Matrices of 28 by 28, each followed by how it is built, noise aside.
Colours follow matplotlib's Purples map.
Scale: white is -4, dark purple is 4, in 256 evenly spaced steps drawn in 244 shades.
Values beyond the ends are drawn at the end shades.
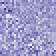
lower triangular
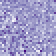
lower triangular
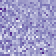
lower triangular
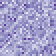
Hankel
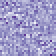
block diagonal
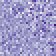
upper triangular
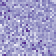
lower triangular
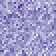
Hankel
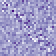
banded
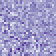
lower triangular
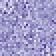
block diagonal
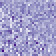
lower triangular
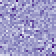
block diagonal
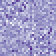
block diagonal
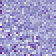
lower triangular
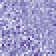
lower triangular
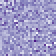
block diagonal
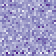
uneven rows
